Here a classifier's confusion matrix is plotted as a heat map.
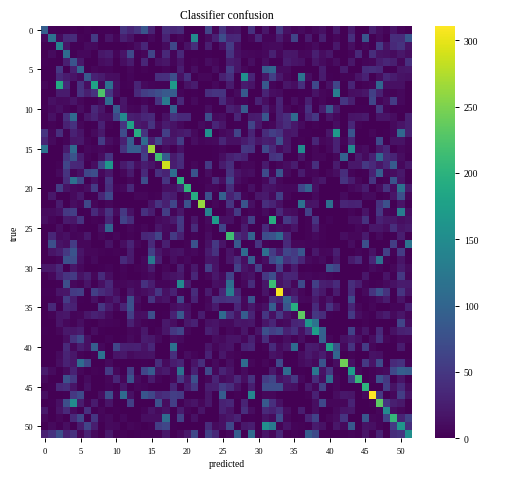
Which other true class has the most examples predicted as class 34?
43
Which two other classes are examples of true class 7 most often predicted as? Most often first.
2, 18
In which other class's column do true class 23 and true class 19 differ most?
50
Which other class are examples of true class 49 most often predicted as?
17
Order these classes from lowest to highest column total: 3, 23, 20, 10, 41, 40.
10, 20, 40, 41, 23, 3
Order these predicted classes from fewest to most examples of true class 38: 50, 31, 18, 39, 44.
44, 50, 18, 31, 39
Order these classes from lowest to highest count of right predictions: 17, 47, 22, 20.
20, 47, 22, 17
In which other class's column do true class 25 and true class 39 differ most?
9
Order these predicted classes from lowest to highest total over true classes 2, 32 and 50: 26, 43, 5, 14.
5, 14, 43, 26
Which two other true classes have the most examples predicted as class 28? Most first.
6, 42
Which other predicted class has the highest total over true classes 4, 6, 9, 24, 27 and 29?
32
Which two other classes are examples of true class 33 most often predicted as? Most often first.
26, 47
